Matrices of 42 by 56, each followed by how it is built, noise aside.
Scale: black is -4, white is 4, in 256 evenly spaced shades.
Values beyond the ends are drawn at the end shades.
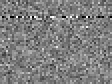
uneven rows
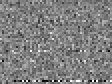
uneven rows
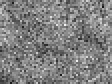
smooth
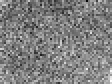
smooth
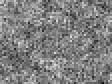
smooth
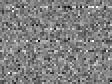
uneven rows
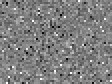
sparse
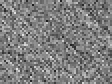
Toeplitz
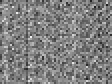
repeating rows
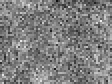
smooth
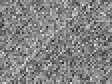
Hankel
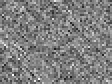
Toeplitz
